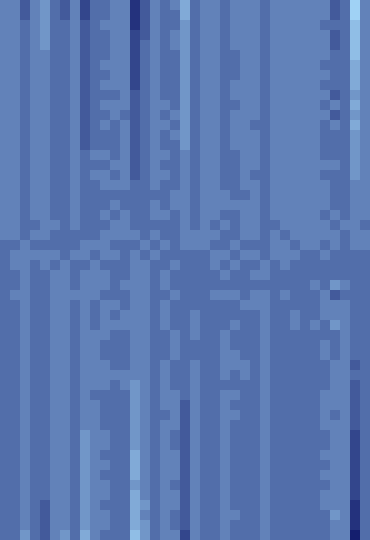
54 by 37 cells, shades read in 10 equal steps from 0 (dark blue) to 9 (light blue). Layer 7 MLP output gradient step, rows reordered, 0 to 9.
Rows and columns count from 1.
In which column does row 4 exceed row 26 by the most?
36
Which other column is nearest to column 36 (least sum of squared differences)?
19
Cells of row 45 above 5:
2
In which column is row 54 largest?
14
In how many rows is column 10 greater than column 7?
5
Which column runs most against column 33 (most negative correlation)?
11
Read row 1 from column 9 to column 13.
2 4 4 5 5
